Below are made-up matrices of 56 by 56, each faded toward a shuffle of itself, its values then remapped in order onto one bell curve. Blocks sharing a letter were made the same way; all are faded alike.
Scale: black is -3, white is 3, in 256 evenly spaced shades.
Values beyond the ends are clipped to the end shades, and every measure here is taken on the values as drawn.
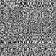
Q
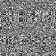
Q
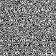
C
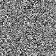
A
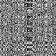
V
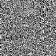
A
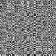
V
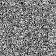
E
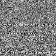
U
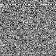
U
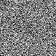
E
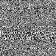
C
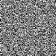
A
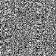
A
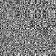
Q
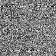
U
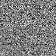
U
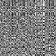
V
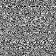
C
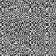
V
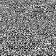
U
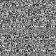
C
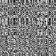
V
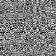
Q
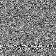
C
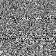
C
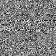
U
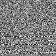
C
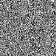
A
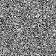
E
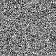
E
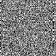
A
